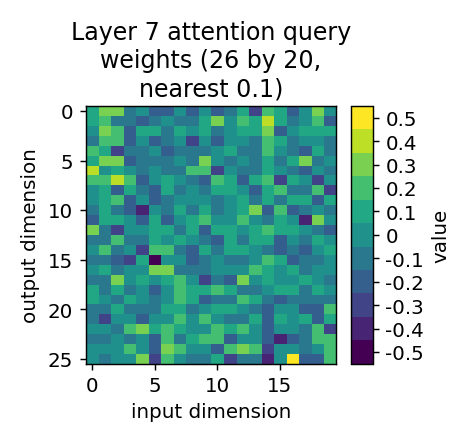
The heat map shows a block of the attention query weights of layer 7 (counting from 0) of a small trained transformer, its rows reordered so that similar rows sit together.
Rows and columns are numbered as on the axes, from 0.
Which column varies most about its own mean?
14
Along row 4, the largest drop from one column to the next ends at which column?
2
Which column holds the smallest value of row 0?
13
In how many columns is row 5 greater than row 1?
8
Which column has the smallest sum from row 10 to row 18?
17
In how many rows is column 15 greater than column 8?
11
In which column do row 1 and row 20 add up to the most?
10
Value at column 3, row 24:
0.2
